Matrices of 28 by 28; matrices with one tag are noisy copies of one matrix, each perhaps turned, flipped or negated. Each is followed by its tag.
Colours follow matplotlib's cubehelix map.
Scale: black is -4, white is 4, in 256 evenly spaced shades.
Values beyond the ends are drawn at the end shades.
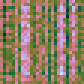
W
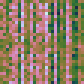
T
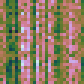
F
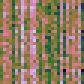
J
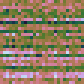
T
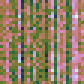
T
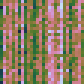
J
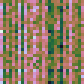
J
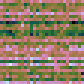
J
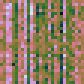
T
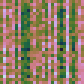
W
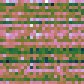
J
